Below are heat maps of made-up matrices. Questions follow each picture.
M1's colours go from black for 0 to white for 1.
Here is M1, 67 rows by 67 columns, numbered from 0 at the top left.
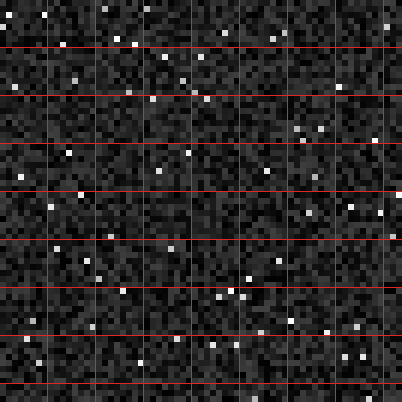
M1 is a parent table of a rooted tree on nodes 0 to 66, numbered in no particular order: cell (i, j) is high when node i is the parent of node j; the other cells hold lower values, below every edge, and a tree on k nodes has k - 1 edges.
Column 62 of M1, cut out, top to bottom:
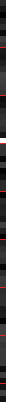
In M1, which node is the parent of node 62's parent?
60
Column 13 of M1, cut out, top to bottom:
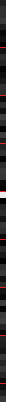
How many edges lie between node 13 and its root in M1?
4
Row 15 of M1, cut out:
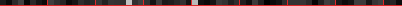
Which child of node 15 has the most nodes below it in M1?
21
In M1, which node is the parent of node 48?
53
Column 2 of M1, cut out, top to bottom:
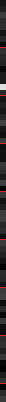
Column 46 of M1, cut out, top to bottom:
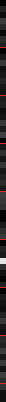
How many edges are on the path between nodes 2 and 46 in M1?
3
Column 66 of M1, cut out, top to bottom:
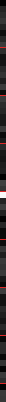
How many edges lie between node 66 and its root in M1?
4
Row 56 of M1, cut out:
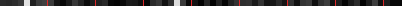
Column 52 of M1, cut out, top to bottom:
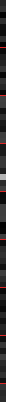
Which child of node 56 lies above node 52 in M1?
29
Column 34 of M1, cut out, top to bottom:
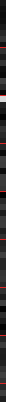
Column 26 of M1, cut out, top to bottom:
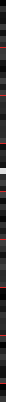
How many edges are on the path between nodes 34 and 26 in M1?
5
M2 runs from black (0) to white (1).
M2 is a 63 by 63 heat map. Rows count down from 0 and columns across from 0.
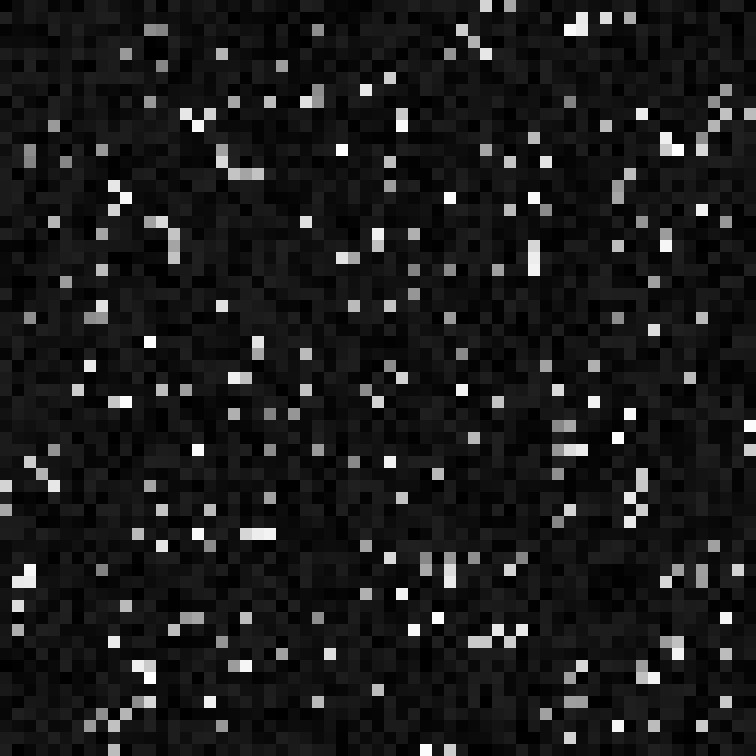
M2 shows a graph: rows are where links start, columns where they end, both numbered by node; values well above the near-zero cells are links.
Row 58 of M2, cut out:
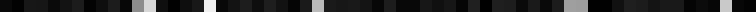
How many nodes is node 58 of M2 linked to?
7
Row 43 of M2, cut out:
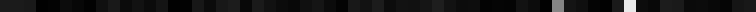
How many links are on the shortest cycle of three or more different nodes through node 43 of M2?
6
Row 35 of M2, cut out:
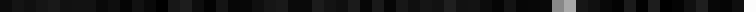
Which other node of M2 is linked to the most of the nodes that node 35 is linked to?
node 37
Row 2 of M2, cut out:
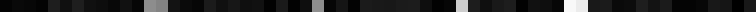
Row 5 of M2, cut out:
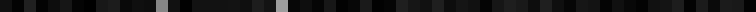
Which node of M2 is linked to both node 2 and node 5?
node 13
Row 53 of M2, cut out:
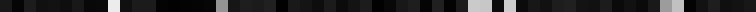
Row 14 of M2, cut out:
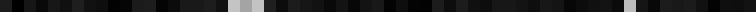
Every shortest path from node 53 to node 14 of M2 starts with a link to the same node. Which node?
node 55
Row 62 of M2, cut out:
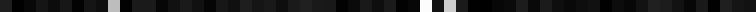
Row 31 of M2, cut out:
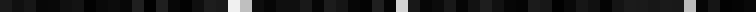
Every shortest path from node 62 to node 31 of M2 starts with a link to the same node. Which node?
node 9
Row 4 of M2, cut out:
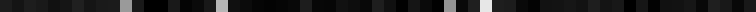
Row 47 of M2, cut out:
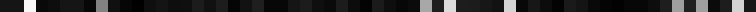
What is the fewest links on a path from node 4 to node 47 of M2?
2
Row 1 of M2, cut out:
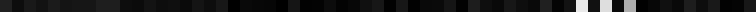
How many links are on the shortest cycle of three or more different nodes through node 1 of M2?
6
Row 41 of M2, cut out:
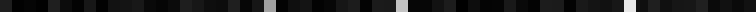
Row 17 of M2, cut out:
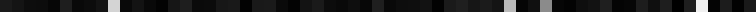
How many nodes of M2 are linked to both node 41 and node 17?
0
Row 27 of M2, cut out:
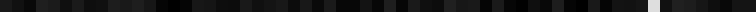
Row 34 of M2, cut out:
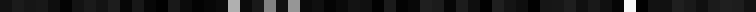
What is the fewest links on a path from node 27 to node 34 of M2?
6
